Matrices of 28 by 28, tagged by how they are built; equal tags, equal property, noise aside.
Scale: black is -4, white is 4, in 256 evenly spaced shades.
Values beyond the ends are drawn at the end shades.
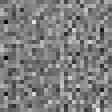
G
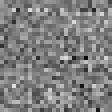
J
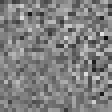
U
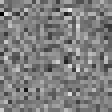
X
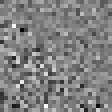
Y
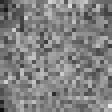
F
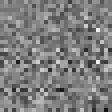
J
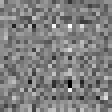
X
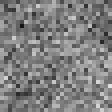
F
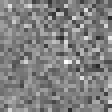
U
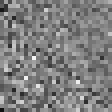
Y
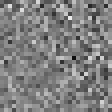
U
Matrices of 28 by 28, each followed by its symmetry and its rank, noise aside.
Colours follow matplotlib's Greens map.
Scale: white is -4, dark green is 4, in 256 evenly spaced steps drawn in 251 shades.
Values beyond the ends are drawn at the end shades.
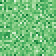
no symmetry, rank eight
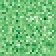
antisymmetric, rank six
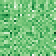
antisymmetric, rank four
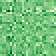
antisymmetric, rank four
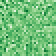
antisymmetric, rank eight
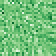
antisymmetric, rank eight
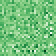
antisymmetric, rank four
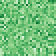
antisymmetric, rank six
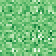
no symmetry, rank four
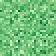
no symmetry, rank four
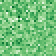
antisymmetric, rank eight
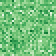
no symmetry, rank eight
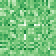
symmetric, rank four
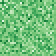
symmetric, rank eight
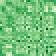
symmetric, rank four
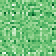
antisymmetric, rank four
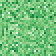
no symmetry, rank eight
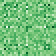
symmetric, rank four
